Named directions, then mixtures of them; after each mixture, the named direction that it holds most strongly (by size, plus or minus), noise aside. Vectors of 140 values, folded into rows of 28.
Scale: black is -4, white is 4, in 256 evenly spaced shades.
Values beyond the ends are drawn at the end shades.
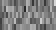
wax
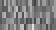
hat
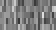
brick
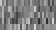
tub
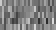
tub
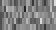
wax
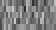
wax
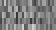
hat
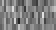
brick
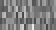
hat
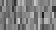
brick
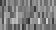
tub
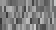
wax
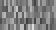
hat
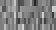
brick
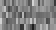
hat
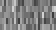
brick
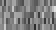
brick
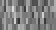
brick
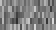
tub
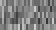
tub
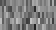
tub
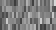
wax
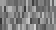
wax
